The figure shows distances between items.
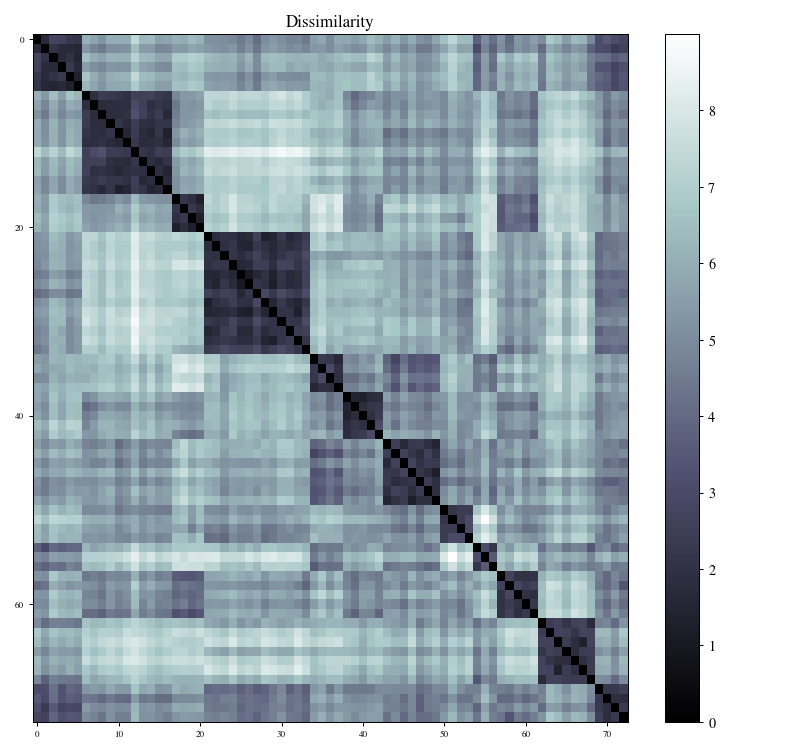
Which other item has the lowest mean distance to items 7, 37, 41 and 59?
39
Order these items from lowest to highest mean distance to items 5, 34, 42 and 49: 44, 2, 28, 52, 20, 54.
44, 54, 2, 52, 28, 20
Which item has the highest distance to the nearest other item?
55
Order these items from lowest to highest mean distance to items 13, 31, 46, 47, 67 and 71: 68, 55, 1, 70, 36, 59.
70, 1, 68, 36, 59, 55
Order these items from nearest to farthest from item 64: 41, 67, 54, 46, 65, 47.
67, 65, 54, 47, 41, 46
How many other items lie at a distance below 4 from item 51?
3
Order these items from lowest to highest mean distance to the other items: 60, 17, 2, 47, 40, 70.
70, 47, 60, 40, 2, 17
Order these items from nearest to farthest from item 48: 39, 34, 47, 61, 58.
47, 34, 39, 58, 61
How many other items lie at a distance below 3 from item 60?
4
